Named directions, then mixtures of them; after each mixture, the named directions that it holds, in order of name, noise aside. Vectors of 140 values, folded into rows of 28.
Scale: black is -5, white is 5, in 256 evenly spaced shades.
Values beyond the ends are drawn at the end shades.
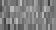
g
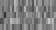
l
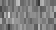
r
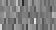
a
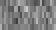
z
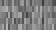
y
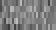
g.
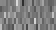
a, r.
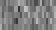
z.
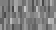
l, z.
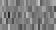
r, y.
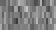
z.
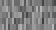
y.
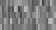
l, z.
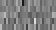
a.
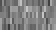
g, z.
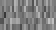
l.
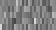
a, z.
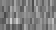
g, l.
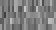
l, z.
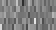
a.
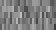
y, z.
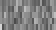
a, z.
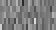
a.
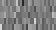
a.
